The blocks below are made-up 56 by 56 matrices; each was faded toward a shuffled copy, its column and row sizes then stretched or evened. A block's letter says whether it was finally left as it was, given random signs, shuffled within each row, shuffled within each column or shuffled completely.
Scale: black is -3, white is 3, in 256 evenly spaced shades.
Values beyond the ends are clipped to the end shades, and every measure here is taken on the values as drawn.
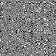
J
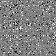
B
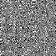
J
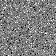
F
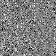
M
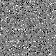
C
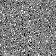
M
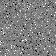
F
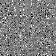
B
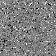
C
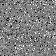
C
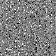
M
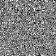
B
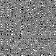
J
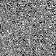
B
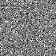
C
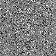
B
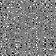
J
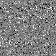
C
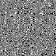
J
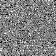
C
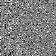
M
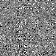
B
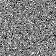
F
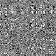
J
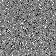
F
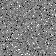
F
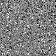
M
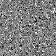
M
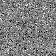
F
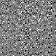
J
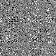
B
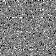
C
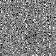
M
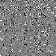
J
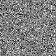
B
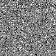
B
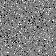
F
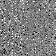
M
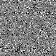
C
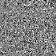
B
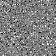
C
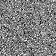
F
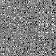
J
